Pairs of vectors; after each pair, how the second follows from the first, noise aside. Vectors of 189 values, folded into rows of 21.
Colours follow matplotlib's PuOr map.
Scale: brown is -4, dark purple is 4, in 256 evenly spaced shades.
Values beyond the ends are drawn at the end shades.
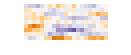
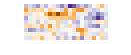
reversed, negated.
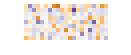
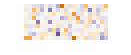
reversed, partly zeroed.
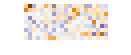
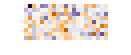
negated.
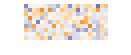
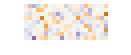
reversed, partly zeroed.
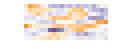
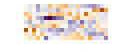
wrapped around.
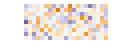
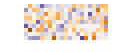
wrapped around.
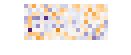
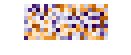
reversed, scaled up.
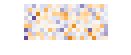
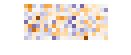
wrapped around.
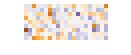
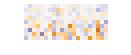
wrapped around, partly zeroed.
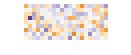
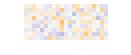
wrapped around, shrunk.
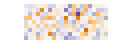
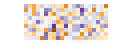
reversed, negated.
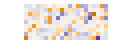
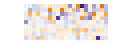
partly zeroed.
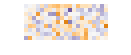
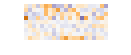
reversed, partly zeroed.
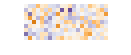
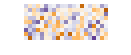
reversed, negated.
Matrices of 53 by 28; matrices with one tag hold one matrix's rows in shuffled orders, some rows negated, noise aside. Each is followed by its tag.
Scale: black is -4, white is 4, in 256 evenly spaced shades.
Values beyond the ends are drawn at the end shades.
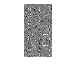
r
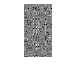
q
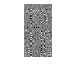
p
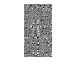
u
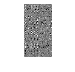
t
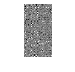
t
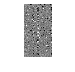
u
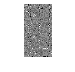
r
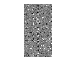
u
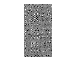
t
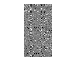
p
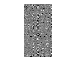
u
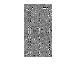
r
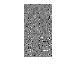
r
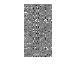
q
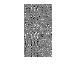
t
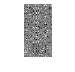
q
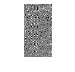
t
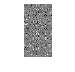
q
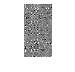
t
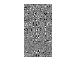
q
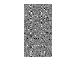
p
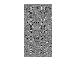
p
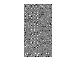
t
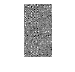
t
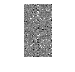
u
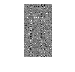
p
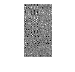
t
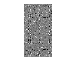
r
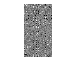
q
